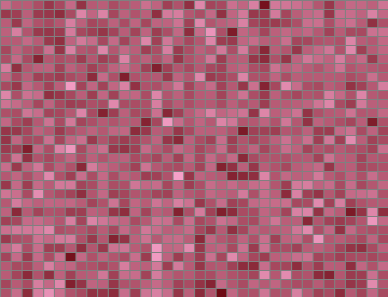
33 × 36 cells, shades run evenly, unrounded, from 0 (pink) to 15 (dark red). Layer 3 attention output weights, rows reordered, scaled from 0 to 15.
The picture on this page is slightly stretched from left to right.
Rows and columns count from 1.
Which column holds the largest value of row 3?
35
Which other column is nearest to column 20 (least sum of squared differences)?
36
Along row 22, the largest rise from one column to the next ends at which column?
29
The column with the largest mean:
24
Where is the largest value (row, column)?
33, 21
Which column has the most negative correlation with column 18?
19
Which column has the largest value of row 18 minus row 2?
23
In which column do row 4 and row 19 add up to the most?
22
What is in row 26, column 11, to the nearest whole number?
9
